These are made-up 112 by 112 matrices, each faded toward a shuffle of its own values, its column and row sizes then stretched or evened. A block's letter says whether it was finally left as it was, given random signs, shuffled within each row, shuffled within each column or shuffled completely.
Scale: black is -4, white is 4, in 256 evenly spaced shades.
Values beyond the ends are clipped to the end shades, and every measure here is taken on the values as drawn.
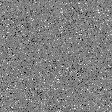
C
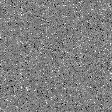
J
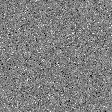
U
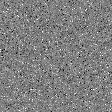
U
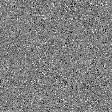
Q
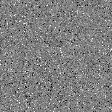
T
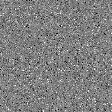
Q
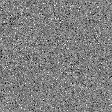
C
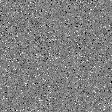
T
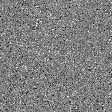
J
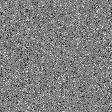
J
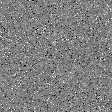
U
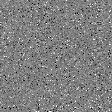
Q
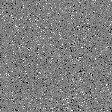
T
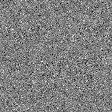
C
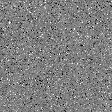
C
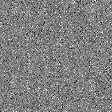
Q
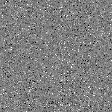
Q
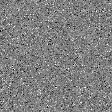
T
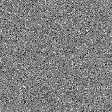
Q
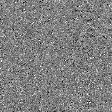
T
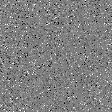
T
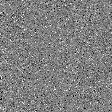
J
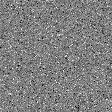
U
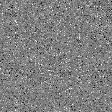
Q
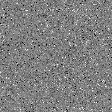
T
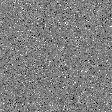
C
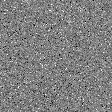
U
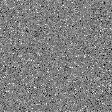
T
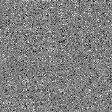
Q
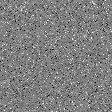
U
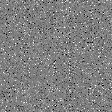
Q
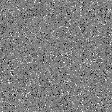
Q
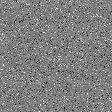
U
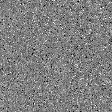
J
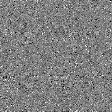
Q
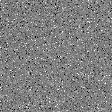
T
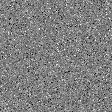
U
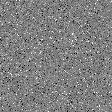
U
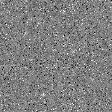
T
